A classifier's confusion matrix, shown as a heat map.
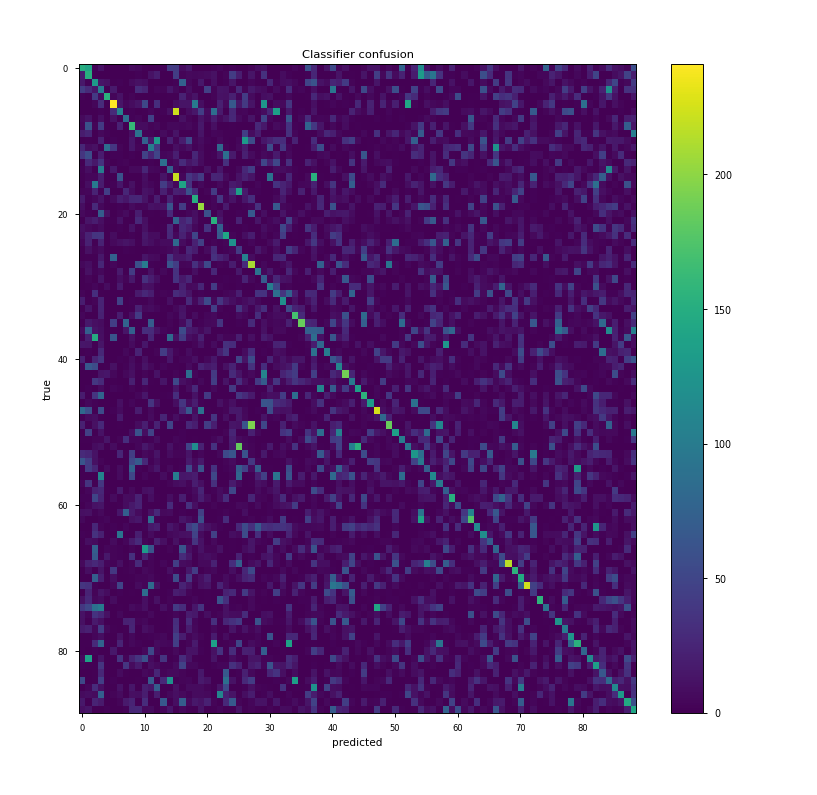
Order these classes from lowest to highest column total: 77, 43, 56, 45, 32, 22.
22, 32, 45, 77, 43, 56
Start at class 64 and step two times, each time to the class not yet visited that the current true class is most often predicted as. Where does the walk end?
15
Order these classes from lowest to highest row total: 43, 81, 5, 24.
43, 24, 81, 5
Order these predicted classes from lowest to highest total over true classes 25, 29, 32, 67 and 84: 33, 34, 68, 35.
35, 68, 33, 34
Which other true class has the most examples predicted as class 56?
1
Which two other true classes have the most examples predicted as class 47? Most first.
74, 67
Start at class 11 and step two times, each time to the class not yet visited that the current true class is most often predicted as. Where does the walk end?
10
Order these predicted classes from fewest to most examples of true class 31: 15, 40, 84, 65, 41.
84, 41, 15, 40, 65
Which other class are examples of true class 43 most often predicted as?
29
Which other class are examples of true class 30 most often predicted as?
67
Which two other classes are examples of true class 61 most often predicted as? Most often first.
62, 54
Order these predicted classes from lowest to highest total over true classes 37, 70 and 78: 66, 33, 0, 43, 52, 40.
0, 33, 52, 43, 66, 40
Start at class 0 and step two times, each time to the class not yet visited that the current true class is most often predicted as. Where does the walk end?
54
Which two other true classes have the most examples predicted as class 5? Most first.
26, 37
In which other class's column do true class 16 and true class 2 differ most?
82
